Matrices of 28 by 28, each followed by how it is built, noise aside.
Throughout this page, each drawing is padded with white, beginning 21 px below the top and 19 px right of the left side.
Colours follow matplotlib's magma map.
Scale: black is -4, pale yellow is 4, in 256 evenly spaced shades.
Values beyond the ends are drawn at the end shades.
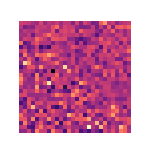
lower triangular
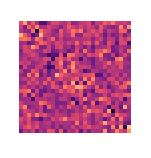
block diagonal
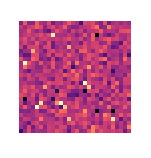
sparse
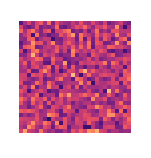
noise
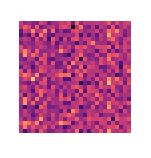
repeating rows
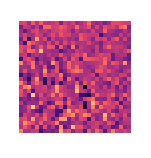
lower triangular
